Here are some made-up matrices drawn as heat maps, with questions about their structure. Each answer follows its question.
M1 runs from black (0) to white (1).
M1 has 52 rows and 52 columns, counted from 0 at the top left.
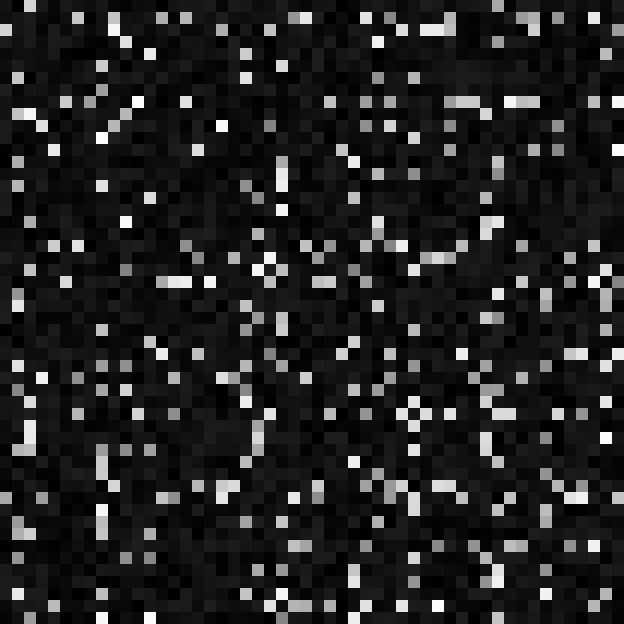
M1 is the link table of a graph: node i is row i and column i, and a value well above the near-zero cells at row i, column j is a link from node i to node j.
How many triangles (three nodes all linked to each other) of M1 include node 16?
0
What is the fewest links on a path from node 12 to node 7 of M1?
3
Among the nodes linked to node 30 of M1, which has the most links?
node 8
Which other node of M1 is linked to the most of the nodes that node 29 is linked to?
node 41
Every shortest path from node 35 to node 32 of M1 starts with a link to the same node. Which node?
node 34
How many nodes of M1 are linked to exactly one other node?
2
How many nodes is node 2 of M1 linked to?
10
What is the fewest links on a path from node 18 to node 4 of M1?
4
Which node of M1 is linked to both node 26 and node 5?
node 23
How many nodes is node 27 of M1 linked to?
5
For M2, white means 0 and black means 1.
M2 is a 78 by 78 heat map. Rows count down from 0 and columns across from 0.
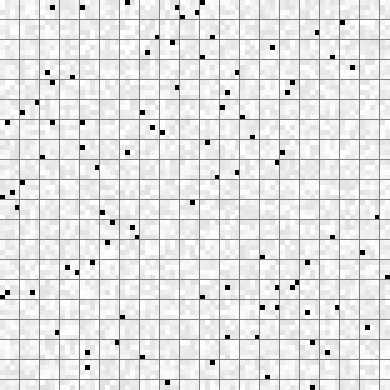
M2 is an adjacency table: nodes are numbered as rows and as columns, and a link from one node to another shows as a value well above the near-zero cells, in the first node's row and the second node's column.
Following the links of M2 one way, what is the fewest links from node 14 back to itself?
4
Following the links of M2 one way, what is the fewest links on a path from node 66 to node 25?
7
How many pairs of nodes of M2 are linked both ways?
3
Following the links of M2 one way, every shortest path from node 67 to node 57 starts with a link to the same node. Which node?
node 51
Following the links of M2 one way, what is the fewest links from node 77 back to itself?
4
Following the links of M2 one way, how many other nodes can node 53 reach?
8
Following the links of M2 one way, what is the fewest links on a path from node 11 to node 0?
5
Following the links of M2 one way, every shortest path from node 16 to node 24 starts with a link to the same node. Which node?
node 58
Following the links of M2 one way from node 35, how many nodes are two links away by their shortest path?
1
